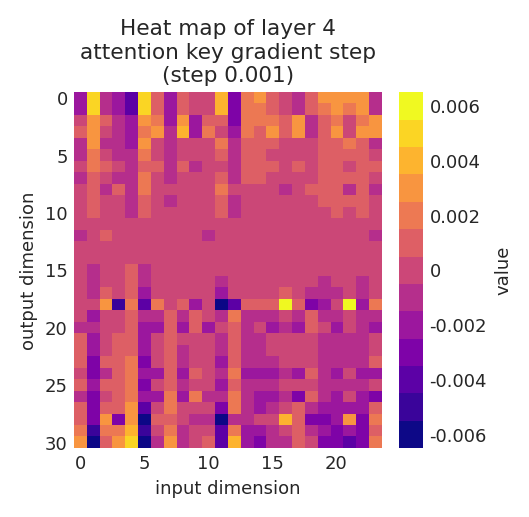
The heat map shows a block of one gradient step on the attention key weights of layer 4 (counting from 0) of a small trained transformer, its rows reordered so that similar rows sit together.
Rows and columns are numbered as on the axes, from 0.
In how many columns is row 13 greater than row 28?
12
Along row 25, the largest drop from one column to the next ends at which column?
5
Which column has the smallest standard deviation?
10
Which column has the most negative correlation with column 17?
9
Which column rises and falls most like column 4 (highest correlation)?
7
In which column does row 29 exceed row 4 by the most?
4
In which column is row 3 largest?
8
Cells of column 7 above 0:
12
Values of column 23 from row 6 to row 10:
0.001 0 -0.001 0 0
